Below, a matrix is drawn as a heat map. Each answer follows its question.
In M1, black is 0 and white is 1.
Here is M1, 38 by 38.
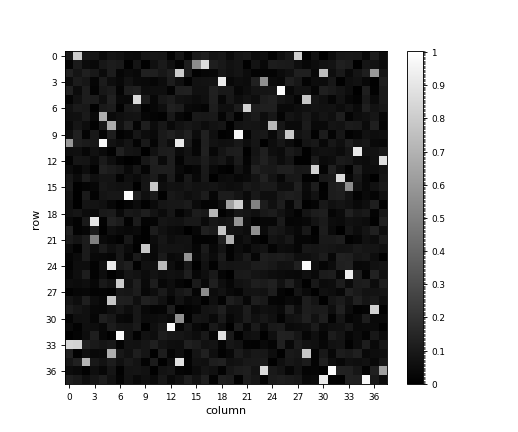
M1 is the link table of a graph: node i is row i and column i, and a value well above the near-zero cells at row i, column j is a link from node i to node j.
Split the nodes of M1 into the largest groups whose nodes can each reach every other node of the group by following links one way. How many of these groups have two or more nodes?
4
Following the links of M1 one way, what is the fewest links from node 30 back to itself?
5
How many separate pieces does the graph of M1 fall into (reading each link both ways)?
2
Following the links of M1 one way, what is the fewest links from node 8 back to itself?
2
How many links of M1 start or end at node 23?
3
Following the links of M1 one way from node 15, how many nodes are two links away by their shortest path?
4
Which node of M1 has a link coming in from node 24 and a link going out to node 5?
node 28
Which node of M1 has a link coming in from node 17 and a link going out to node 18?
node 20
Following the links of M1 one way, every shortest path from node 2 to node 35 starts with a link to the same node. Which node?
node 36
